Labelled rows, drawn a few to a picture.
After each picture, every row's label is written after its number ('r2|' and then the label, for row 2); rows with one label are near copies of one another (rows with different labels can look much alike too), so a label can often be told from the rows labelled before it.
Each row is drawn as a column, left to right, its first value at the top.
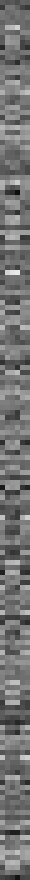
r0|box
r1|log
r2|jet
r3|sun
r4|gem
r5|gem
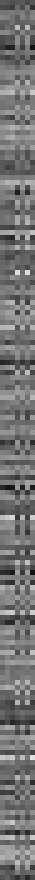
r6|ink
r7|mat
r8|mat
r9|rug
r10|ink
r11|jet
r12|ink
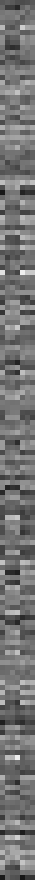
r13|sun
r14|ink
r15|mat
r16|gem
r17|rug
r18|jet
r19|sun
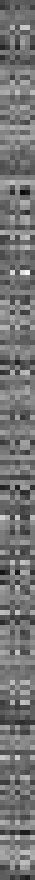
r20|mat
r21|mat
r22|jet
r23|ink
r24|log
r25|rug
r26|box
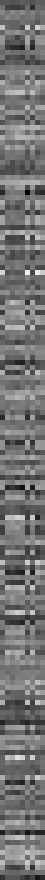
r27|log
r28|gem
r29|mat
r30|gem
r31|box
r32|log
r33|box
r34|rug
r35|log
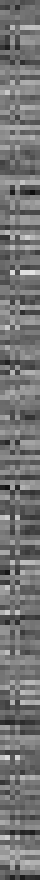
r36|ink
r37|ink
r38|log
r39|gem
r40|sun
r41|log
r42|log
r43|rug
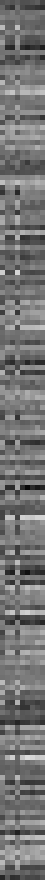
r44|sun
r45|box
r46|box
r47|log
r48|mat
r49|ink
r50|gem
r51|gem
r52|mat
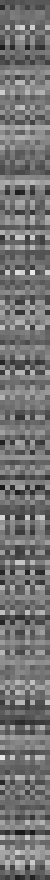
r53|gem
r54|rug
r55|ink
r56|log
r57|log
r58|mat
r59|rug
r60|box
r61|mat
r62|rug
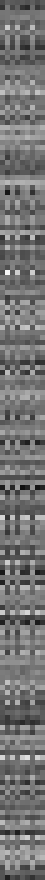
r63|mat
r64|jet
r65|gem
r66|log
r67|ink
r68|gem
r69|log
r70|gem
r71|box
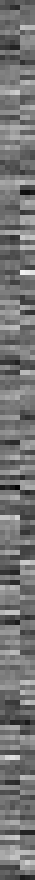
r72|ink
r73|gem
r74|box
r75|box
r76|jet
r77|log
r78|log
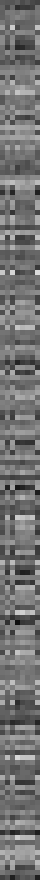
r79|jet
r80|box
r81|sun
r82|gem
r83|mat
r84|gem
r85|gem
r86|sun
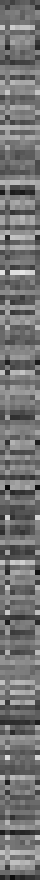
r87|jet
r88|box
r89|sun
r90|log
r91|jet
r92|log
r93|sun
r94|ink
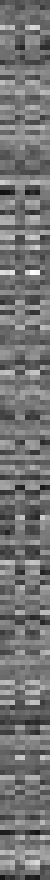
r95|sun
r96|jet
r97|rug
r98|mat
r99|ink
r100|log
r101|rug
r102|rug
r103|mat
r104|ink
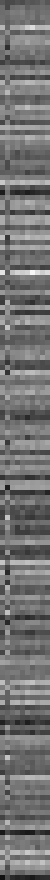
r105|sun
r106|mat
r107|sun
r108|log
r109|sun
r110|log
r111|sun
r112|jet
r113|log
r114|sun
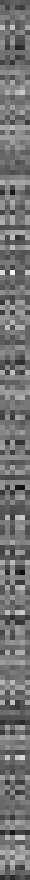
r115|sun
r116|gem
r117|rug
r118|ink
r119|ink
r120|rug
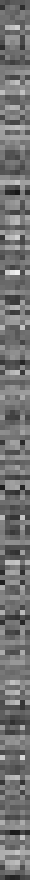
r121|box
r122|jet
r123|jet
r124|jet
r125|gem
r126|log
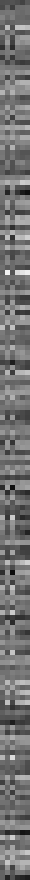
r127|ink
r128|rug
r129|ink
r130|rug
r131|jet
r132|jet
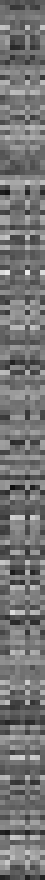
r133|jet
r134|log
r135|ink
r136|gem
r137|gem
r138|sun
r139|box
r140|gem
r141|sun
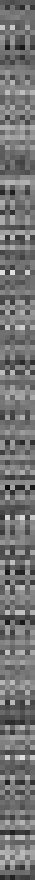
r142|rug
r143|box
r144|sun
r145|ink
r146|box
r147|jet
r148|gem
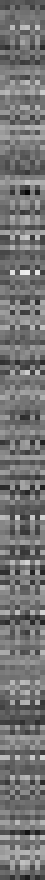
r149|box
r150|box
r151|rug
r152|mat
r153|log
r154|jet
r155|mat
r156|log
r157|gem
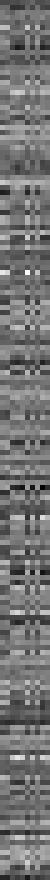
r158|sun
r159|sun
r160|gem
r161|gem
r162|box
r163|rug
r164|ink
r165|sun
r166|ink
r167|mat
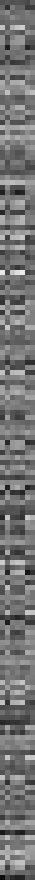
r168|rug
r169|box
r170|sun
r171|log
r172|rug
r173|mat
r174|gem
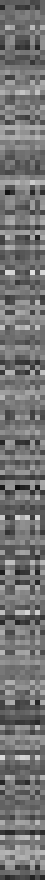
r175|gem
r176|jet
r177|jet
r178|box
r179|box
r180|gem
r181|sun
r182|mat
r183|jet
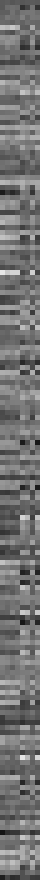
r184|jet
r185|jet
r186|rug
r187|jet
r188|gem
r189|mat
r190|log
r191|gem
